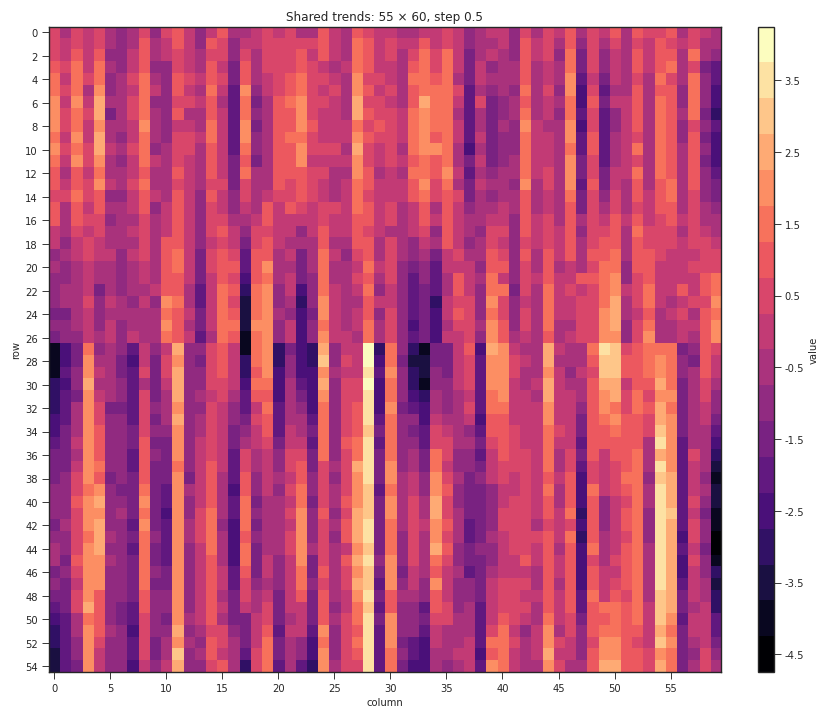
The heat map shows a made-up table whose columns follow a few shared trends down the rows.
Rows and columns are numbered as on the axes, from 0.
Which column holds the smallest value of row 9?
59
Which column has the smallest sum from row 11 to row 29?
17
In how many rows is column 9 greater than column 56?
26
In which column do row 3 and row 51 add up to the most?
28
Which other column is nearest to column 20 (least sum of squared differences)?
23
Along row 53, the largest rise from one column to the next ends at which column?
24
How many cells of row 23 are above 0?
23
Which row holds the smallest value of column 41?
22
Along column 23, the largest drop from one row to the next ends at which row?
27
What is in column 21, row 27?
-1.5
